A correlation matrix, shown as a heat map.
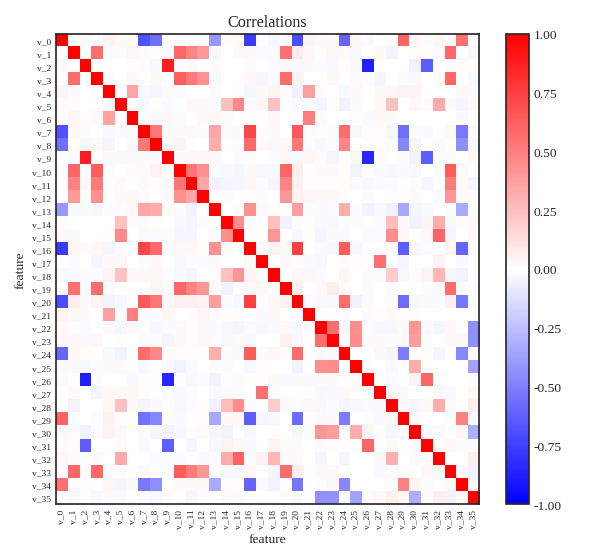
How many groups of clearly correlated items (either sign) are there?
7
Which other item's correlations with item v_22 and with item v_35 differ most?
v_23
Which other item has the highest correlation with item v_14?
v_15
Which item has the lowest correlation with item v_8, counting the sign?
v_0
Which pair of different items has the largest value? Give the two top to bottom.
v_2, v_9
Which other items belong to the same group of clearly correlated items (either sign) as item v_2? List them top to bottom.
v_9, v_26, v_31
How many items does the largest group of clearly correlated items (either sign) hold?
9
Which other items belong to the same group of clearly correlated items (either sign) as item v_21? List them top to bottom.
v_4, v_6
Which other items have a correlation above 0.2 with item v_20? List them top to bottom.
v_7, v_8, v_13, v_16, v_24
